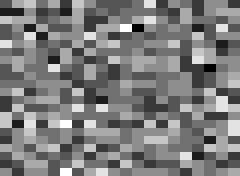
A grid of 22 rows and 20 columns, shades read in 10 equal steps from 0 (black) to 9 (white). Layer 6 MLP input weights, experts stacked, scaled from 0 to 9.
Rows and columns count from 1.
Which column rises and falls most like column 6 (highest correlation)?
17
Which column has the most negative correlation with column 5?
10
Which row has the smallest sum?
2
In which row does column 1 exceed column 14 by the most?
16
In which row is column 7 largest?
14
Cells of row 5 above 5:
4
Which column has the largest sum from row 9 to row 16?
5
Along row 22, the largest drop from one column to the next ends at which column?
7
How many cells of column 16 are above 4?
8
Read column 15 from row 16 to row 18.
7 6 5
